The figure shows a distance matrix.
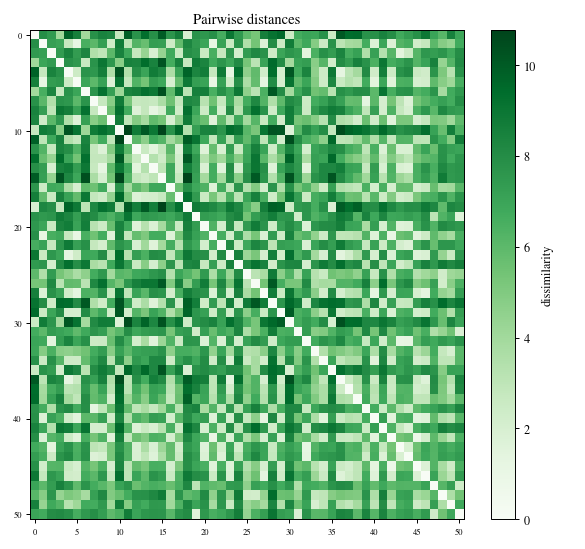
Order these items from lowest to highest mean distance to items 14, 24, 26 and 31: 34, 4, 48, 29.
48, 34, 29, 4
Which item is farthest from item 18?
15
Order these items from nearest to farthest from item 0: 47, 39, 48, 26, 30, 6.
30, 6, 26, 48, 47, 39
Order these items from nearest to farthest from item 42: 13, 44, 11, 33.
11, 33, 13, 44
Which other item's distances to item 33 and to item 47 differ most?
49
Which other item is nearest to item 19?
50
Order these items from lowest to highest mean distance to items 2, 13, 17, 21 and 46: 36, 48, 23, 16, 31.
16, 23, 36, 48, 31
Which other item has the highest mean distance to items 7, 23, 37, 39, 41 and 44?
10
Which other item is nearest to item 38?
9
